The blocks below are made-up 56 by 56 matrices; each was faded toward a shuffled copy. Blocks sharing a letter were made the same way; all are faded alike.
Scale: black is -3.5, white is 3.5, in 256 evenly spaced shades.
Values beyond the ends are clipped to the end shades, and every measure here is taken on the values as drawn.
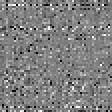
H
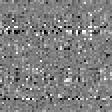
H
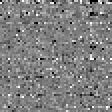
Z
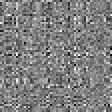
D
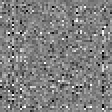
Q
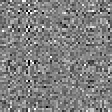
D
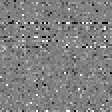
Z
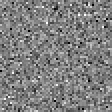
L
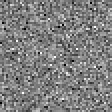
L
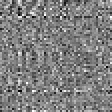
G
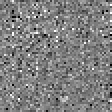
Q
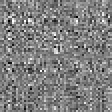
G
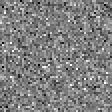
L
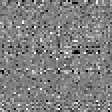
H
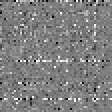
Z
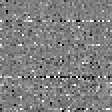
Z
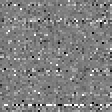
Z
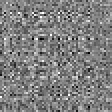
G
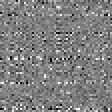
H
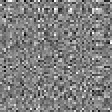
D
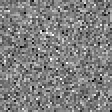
L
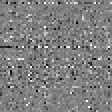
Z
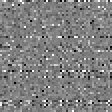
H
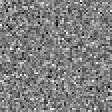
L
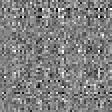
D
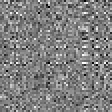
G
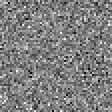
L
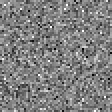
L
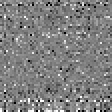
H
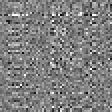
D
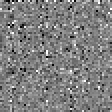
Q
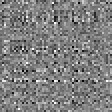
D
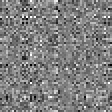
D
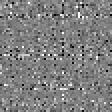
Z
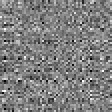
D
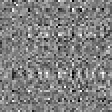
G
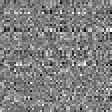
G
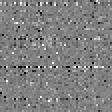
H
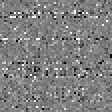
Z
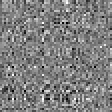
G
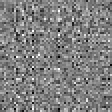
D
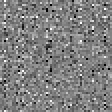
Q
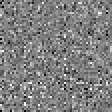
Q
